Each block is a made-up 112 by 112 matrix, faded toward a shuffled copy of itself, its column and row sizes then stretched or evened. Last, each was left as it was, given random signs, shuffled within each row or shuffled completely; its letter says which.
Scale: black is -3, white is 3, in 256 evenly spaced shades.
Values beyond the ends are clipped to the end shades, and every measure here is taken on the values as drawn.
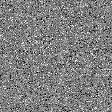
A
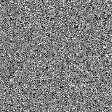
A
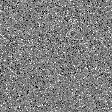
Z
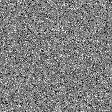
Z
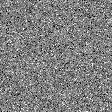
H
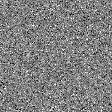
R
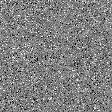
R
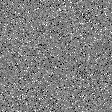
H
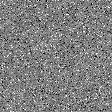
Z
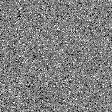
R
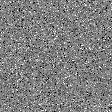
Z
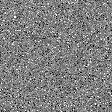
Z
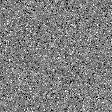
R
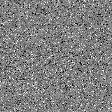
Z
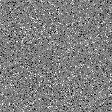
A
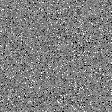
A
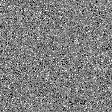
Z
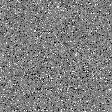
R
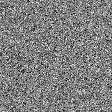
Z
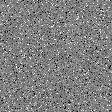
H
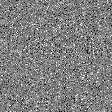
A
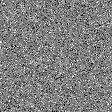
H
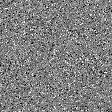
Z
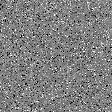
Z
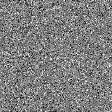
R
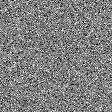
H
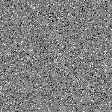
R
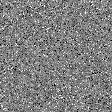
Z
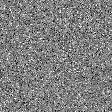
H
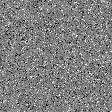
H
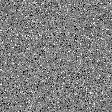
Z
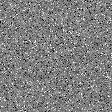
H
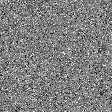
H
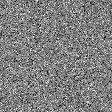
H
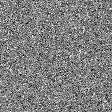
H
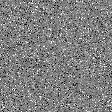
Z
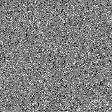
A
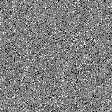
R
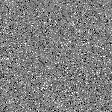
Z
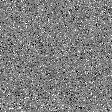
Z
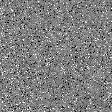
R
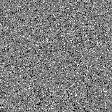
R
